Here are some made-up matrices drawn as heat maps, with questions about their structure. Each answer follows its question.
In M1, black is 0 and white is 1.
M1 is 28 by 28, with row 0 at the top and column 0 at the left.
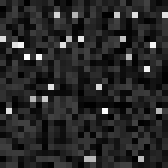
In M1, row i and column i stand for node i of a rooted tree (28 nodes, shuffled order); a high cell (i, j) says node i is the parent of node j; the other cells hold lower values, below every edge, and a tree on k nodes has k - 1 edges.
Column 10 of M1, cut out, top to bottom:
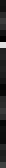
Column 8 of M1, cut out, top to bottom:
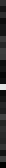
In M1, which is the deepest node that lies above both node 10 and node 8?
14
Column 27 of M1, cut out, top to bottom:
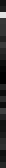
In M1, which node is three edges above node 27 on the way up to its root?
16
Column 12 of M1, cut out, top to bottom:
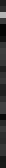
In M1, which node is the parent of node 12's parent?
7
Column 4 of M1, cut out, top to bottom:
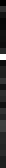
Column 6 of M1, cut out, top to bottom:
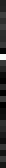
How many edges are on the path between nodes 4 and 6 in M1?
2
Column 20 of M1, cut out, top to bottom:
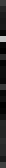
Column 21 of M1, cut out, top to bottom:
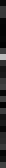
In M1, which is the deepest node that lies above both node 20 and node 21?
9
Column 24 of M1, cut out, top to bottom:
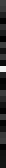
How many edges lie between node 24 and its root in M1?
9
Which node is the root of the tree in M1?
18
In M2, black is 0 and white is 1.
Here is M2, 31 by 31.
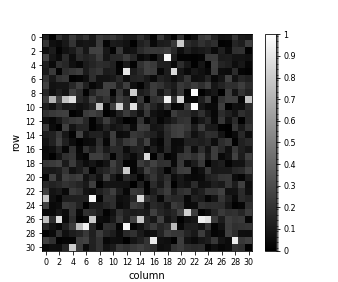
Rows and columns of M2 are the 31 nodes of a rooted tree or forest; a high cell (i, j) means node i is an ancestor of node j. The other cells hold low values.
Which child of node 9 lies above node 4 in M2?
30
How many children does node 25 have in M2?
1
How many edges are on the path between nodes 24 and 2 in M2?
2
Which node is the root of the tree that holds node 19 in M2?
27
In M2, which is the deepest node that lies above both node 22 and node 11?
10
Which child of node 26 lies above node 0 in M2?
23
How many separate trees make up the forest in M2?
7
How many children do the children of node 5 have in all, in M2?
1
